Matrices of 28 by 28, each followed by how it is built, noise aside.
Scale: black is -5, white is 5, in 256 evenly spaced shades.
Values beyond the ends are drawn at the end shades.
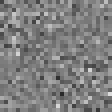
block diagonal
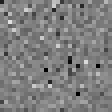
sparse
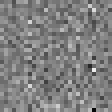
uneven columns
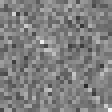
diagonal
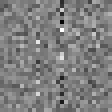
uneven columns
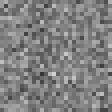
repeating rows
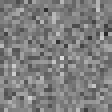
noise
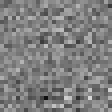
low rank
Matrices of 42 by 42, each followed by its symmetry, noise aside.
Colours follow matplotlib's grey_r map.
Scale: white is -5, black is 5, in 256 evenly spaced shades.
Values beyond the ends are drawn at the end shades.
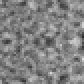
mirrored top to bottom.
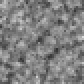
symmetric.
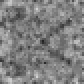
mirrored top to bottom.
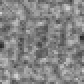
same after a half turn.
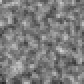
no symmetry.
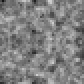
mirrored top to bottom.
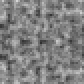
mirrored top to bottom.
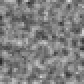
no symmetry.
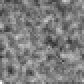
no symmetry.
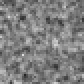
no symmetry.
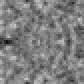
mirrored top to bottom.
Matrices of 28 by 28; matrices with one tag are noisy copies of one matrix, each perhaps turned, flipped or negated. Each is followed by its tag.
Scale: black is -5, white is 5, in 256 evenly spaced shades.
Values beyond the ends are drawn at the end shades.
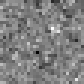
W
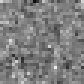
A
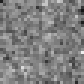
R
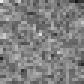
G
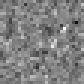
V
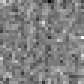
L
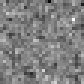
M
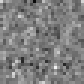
A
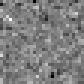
M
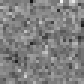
R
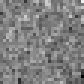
G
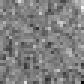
G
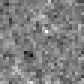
W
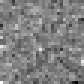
G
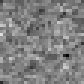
A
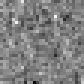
A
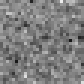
R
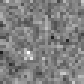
W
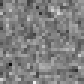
M
